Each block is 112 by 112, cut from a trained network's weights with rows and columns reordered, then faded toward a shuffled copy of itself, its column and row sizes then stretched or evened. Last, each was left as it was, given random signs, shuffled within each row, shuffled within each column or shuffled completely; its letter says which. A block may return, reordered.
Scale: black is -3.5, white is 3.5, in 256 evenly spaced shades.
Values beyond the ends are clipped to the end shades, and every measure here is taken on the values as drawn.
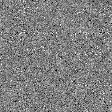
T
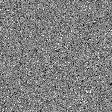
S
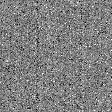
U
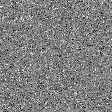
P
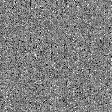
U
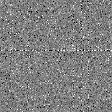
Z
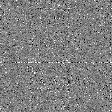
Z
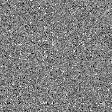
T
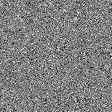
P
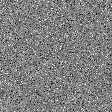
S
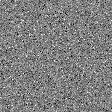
S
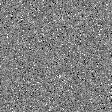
U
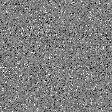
T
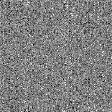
Z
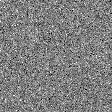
S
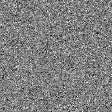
U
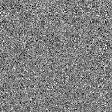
Z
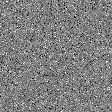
S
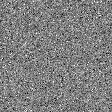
S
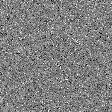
S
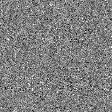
T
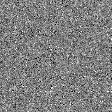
T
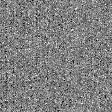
U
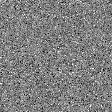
P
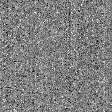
U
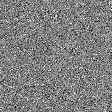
P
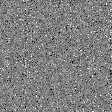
U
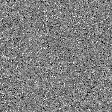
U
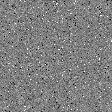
U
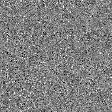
T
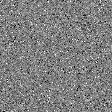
P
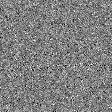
P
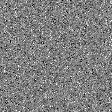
U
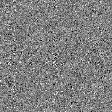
Z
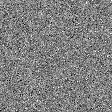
S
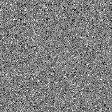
T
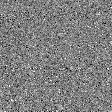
P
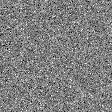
S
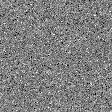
S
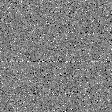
P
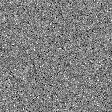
S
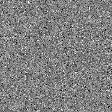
T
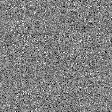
T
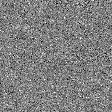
P
